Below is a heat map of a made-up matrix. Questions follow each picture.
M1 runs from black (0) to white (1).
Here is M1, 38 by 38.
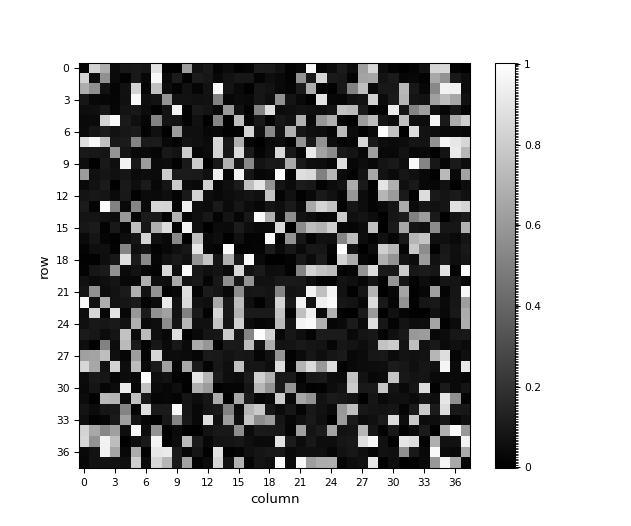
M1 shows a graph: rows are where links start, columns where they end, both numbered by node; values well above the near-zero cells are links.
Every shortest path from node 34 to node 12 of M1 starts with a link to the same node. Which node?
node 2
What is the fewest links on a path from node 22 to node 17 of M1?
4
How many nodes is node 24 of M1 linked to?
12
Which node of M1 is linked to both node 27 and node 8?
node 19
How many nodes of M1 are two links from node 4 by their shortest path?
8
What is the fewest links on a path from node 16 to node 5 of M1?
3
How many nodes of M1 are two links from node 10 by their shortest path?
10
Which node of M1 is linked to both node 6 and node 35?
node 32
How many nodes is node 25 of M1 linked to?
9
